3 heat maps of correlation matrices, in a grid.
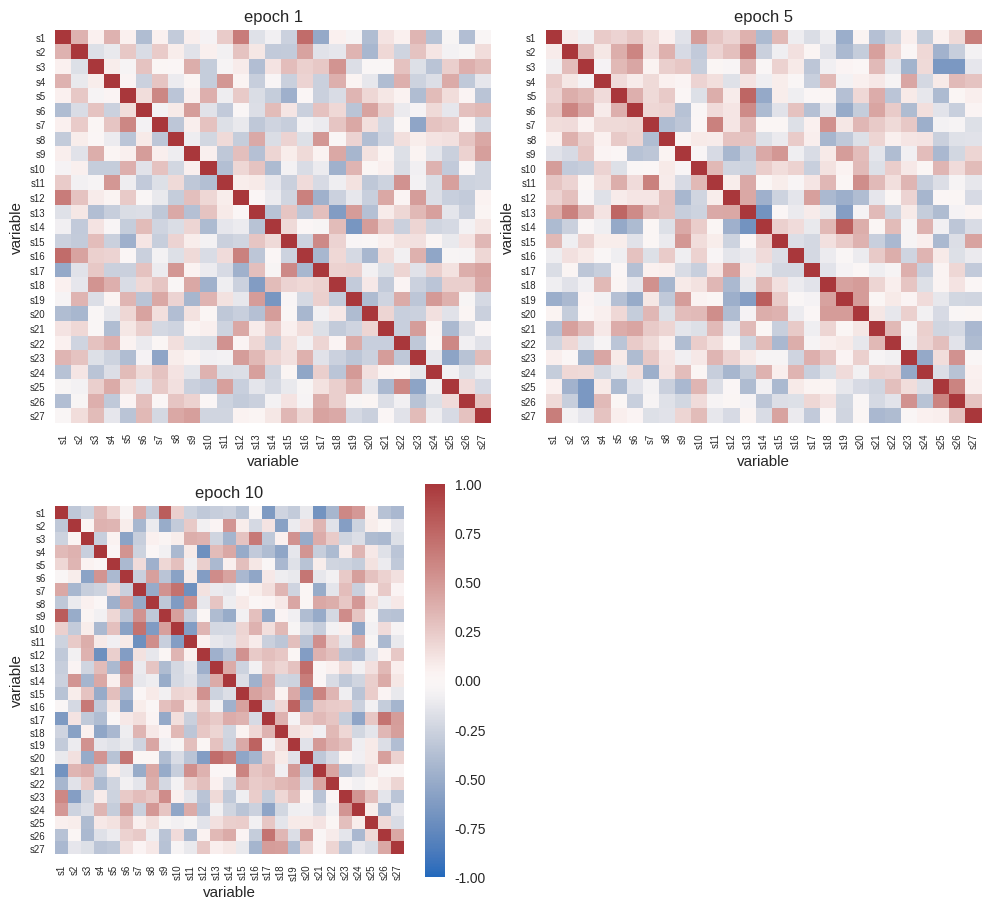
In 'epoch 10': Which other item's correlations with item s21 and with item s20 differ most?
s15
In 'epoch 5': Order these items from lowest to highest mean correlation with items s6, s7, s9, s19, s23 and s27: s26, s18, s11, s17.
s17, s26, s11, s18
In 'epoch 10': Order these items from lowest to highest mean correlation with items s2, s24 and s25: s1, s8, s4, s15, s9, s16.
s16, s9, s15, s1, s8, s4
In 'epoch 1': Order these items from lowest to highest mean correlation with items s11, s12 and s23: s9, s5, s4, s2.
s5, s9, s4, s2
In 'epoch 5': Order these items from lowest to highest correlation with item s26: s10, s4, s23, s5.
s5, s10, s4, s23
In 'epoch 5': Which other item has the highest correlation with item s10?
s1
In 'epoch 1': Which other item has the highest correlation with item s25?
s22
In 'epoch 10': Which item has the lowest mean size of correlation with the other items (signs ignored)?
s25
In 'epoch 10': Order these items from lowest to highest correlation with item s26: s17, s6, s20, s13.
s6, s13, s20, s17
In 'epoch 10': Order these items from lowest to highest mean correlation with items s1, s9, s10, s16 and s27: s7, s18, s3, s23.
s3, s18, s23, s7
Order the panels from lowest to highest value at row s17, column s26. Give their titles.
epoch 5, epoch 1, epoch 10
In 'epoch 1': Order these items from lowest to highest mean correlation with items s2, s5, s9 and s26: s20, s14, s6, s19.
s14, s20, s19, s6
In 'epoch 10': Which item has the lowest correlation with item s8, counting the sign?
s10
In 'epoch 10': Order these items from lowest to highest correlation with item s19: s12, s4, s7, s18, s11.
s7, s4, s12, s18, s11
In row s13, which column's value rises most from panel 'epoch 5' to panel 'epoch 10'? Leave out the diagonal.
s14
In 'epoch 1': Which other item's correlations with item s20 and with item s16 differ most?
s1
